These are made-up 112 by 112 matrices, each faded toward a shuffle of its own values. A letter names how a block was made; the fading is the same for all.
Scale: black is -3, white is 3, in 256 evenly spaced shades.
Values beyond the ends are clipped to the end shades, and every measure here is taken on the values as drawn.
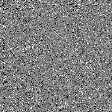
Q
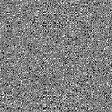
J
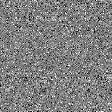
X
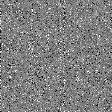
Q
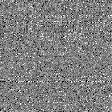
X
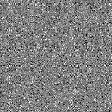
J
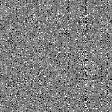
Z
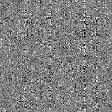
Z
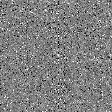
Q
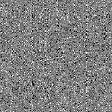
Z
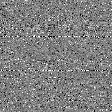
X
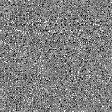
X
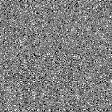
X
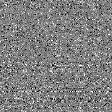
X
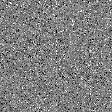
Q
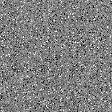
Q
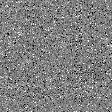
Q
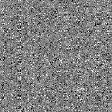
Z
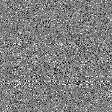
X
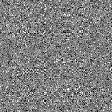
J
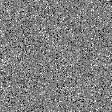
Q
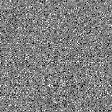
X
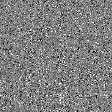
Q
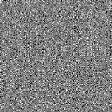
J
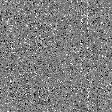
Q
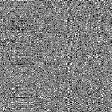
J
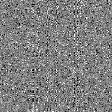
Z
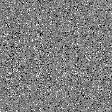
Q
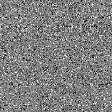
X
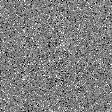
Q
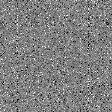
Q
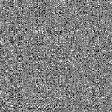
J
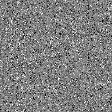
Q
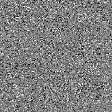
X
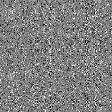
Z
